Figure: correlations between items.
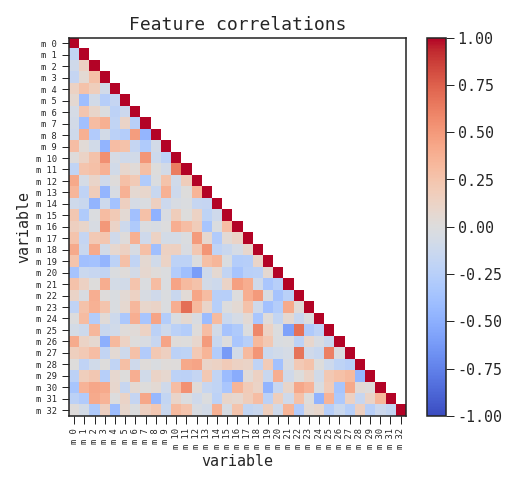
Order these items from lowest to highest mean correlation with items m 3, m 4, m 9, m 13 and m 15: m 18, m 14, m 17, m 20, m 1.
m 14, m 20, m 1, m 17, m 18
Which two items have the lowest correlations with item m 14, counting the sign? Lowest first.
m 2, m 4
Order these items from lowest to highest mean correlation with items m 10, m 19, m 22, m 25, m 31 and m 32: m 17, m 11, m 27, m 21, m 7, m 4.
m 4, m 21, m 17, m 11, m 27, m 7
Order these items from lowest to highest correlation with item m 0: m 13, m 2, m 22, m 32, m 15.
m 2, m 32, m 22, m 15, m 13
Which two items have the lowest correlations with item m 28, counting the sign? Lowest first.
m 29, m 20
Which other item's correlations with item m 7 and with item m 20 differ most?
m 10
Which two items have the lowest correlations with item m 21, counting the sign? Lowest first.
m 25, m 19
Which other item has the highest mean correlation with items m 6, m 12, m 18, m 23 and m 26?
m 13
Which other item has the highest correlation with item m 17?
m 12
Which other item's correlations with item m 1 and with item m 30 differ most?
m 31
